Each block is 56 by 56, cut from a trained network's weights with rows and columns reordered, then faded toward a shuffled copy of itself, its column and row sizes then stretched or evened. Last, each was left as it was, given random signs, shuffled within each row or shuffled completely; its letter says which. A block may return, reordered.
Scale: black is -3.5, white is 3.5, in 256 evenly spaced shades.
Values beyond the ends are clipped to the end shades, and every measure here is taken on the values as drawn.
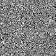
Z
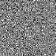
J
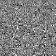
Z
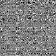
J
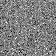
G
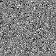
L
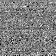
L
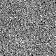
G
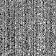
J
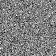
G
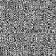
J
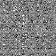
J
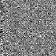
J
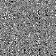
Z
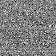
L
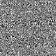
Z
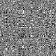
J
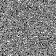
G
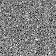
L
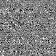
L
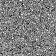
G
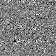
L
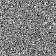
L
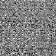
J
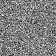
G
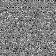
L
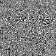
Z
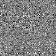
Z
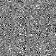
Z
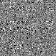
Z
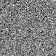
G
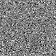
L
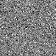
L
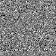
L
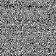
J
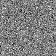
G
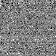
L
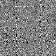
Z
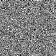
L
